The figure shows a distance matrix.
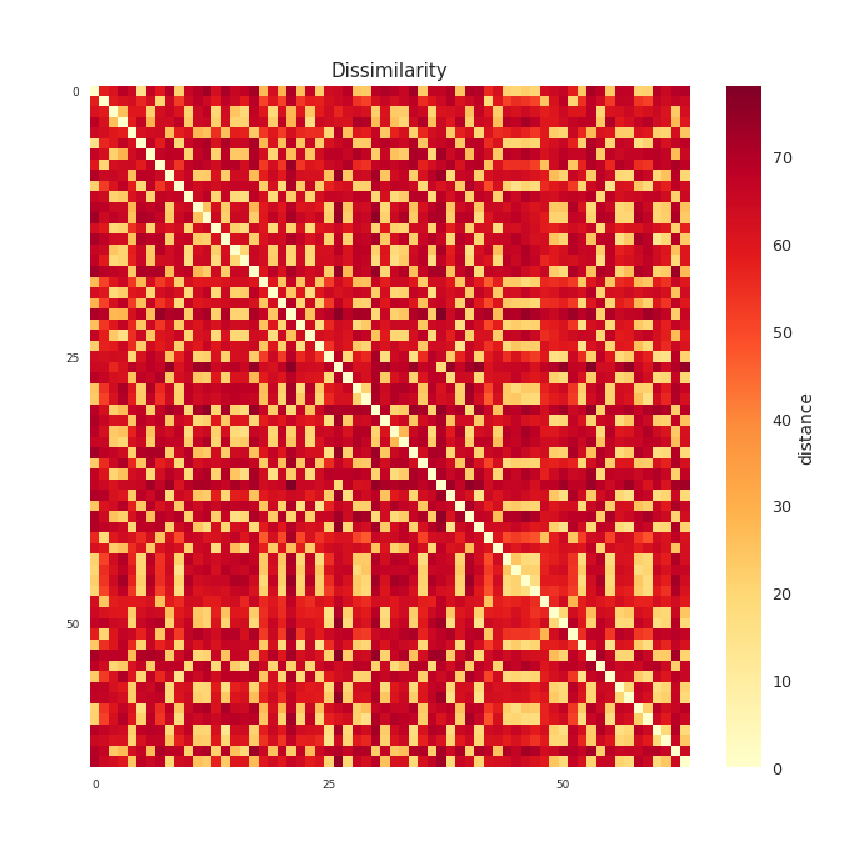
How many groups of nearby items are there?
5
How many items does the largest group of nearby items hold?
20
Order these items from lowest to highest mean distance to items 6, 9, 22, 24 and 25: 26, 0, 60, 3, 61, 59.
59, 0, 61, 60, 3, 26
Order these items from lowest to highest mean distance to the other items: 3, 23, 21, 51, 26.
23, 3, 21, 51, 26
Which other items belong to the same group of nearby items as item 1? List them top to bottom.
7, 42, 48, 51
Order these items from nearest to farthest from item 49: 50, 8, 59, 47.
50, 8, 47, 59
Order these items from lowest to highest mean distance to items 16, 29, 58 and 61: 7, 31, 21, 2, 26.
2, 31, 21, 7, 26
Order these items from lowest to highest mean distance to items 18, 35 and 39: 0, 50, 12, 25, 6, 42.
0, 42, 25, 50, 12, 6
